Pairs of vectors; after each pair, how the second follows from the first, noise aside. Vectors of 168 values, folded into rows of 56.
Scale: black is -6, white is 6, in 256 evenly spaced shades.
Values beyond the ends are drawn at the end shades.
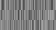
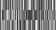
wrapped around, negated, scaled up.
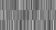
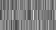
wrapped around.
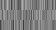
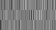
partly zeroed.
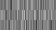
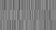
reversed, shrunk.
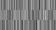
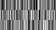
wrapped around, scaled up.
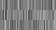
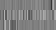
partly zeroed.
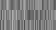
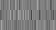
reversed, negated, partly zeroed.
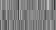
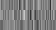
wrapped around.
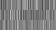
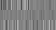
partly zeroed.
